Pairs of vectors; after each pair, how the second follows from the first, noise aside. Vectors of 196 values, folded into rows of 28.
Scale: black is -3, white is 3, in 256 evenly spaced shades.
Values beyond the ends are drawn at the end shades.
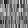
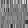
wrapped around, negated, partly zeroed.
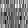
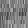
wrapped around, negated, shrunk.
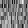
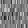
wrapped around, partly zeroed.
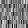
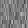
wrapped around, negated, shrunk.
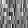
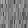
wrapped around, negated, shrunk.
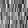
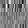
partly zeroed.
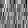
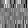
partly zeroed.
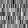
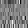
wrapped around, negated, partly zeroed.
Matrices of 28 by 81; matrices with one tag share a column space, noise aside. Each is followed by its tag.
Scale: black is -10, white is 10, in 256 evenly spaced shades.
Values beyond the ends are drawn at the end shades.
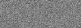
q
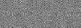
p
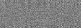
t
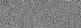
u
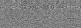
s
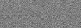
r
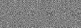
p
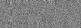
u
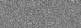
u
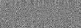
t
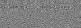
s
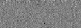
u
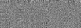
u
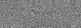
p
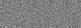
t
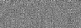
u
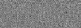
q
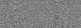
r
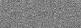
p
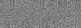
t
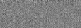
u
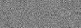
p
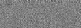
u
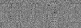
q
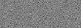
r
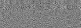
s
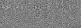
s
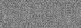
q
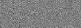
p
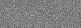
p
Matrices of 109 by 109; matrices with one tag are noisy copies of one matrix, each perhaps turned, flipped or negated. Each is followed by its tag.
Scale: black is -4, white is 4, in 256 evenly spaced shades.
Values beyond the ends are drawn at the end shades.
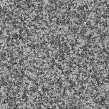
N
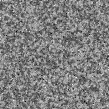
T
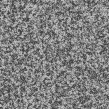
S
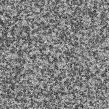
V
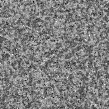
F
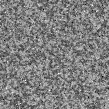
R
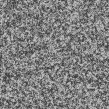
S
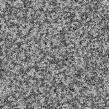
N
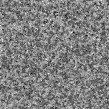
F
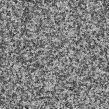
F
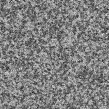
T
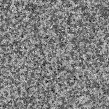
S
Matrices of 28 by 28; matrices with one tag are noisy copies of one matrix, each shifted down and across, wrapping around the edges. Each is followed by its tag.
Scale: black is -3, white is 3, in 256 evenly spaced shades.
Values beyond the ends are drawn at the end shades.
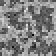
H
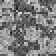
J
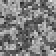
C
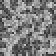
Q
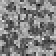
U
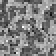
Q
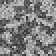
C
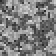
C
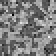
Q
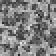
U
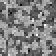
U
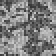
J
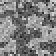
J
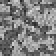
C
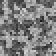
H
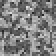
U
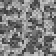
U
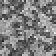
C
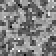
Q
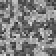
H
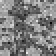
J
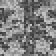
J
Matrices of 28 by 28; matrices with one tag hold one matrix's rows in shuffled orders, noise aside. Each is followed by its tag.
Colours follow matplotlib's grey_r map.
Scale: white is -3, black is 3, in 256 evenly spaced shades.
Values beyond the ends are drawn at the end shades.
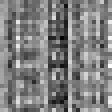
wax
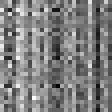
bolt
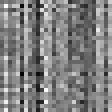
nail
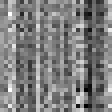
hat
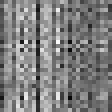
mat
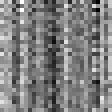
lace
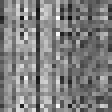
mat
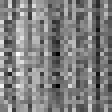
bolt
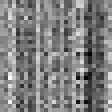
hat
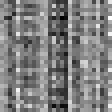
wax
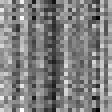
lace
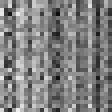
bolt
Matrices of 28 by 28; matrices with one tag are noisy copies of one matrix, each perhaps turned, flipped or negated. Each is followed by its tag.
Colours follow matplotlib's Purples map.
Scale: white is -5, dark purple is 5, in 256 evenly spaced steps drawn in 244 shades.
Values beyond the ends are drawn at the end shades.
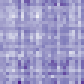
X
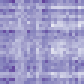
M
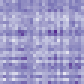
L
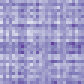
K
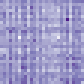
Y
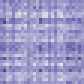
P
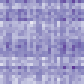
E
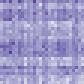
E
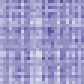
K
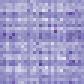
P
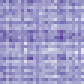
K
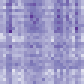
M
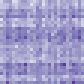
E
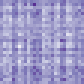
P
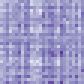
K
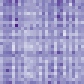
Y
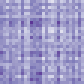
K
